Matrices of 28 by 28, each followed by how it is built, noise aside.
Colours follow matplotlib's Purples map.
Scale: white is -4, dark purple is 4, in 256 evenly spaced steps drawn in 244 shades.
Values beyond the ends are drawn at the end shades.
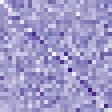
diagonal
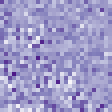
lower triangular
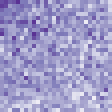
smooth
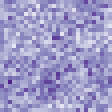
smooth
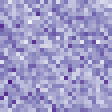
Toeplitz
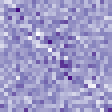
banded
